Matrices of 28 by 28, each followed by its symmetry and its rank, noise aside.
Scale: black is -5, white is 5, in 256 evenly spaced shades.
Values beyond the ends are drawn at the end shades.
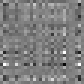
no symmetry, rank two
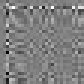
antisymmetric, rank two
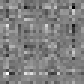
antisymmetric, rank two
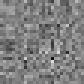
no symmetry, rank four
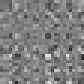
no symmetry, rank three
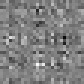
antisymmetric, rank four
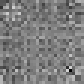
symmetric, rank four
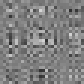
no symmetry, rank two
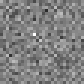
symmetric, rank four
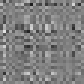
antisymmetric, rank two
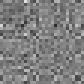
symmetric, rank three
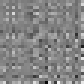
symmetric, rank three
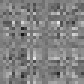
no symmetry, rank two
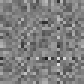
symmetric, rank four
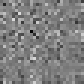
symmetric, rank four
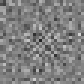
symmetric, rank four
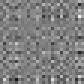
antisymmetric, rank two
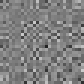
symmetric, rank three
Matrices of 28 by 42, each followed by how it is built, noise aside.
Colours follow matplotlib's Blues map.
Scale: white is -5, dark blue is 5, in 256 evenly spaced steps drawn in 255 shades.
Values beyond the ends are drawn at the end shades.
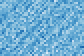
Hankel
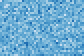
noise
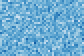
noise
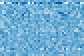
uneven rows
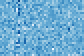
uneven columns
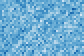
Hankel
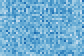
blocks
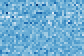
uneven rows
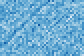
Hankel
